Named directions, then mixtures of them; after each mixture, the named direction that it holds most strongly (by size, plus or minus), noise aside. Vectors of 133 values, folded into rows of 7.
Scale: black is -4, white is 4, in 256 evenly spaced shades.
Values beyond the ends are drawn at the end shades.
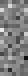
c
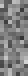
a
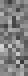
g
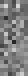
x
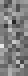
g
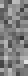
a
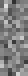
a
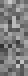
g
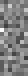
c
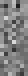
x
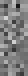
x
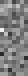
c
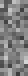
a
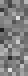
c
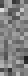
a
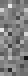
c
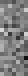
c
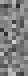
x
